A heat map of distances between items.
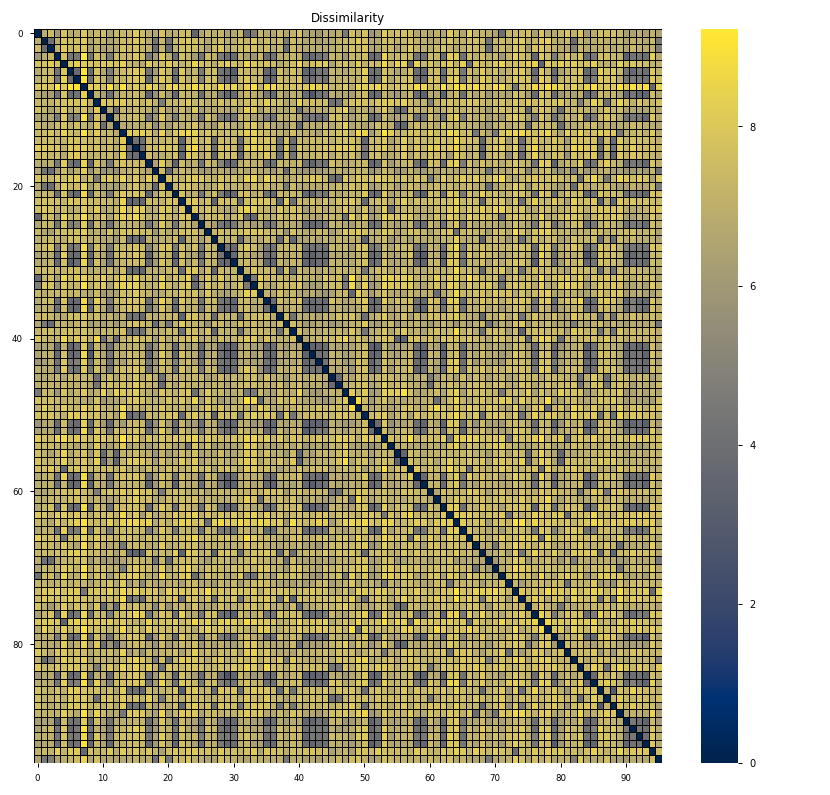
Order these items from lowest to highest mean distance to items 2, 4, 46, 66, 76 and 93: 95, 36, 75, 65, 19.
36, 65, 95, 19, 75
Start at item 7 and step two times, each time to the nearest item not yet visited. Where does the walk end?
73
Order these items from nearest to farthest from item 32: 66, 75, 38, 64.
38, 75, 64, 66
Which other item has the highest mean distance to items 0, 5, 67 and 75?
7
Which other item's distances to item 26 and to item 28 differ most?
64
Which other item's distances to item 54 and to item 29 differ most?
84
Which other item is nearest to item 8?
42
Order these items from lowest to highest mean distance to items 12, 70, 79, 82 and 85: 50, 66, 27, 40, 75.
75, 40, 27, 66, 50
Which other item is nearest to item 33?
24
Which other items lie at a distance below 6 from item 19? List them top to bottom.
9, 45, 46, 60, 83, 87
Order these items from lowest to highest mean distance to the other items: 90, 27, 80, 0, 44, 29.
90, 29, 44, 27, 80, 0
